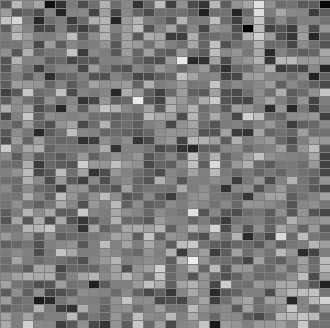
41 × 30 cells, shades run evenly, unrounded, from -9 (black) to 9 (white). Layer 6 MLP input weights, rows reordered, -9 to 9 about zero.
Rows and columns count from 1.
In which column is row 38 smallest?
4
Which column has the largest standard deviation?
20
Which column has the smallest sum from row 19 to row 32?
21
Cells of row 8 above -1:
17
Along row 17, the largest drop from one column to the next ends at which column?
22
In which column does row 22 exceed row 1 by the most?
6
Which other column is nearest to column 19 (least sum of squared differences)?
25
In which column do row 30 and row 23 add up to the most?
26
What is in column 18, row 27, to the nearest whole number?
7
